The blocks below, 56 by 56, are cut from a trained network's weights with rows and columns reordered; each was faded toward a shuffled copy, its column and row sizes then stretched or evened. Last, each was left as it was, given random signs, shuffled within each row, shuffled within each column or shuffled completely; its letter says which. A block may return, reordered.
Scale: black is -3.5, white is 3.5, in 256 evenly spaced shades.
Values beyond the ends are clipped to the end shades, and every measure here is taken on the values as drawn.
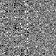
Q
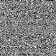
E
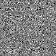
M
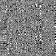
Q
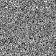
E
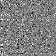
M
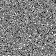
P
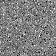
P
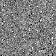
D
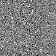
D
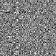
Q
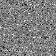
E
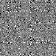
M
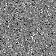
P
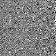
Q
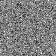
P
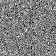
P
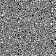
D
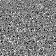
E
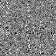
M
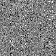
D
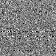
E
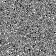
P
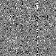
M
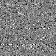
E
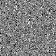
D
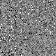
D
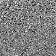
E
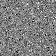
P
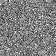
P
